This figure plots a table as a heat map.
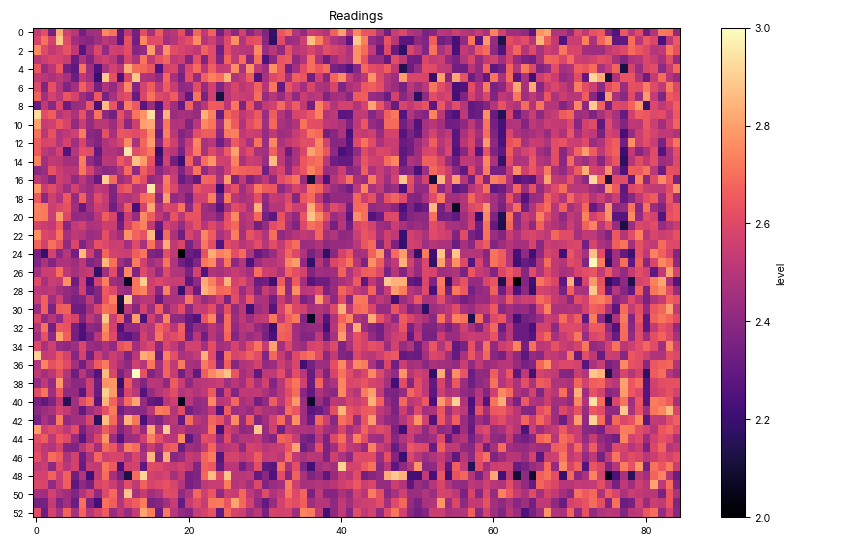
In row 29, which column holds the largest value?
12
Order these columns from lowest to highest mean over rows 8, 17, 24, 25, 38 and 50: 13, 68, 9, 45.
68, 13, 45, 9
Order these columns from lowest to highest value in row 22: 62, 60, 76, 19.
19, 60, 62, 76
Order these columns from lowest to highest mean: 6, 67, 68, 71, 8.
8, 6, 68, 71, 67
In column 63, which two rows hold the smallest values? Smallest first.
27, 48
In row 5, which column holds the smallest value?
75
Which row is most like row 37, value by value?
5
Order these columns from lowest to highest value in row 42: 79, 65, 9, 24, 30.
30, 65, 24, 79, 9
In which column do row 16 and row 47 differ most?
48
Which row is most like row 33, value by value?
32
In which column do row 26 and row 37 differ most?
13
